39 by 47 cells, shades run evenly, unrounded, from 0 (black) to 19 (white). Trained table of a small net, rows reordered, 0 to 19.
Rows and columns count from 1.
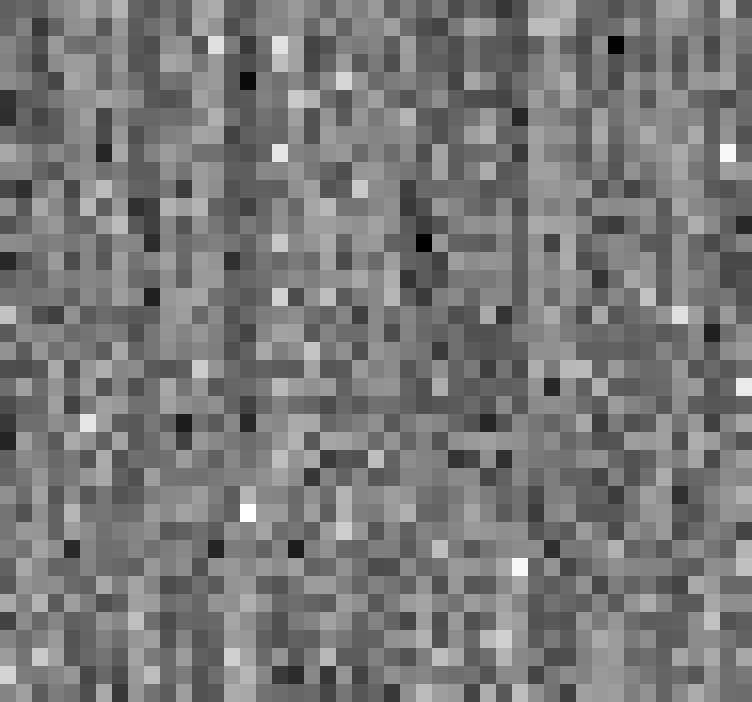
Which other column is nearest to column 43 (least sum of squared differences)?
34
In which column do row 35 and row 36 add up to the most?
32
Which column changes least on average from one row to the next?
42
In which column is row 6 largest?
19
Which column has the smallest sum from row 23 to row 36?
43
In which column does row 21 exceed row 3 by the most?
39
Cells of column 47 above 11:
9
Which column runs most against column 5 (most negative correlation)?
4
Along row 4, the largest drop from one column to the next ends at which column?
20
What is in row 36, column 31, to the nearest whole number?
14
